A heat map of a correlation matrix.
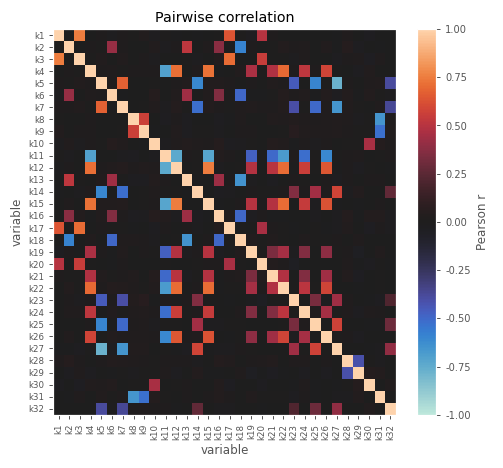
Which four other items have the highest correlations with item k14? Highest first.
k27, k25, k23, k32
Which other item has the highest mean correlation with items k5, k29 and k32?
k7
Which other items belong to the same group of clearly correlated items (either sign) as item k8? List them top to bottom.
k9, k31
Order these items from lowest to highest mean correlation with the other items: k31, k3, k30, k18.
k18, k31, k30, k3
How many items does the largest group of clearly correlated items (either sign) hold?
9
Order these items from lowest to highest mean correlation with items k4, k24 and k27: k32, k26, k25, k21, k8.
k8, k32, k25, k21, k26
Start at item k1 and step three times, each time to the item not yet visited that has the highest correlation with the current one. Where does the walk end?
k20
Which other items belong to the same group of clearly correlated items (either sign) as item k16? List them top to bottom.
k2, k6, k13, k18
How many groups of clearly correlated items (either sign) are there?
7
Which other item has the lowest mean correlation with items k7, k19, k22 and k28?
k11
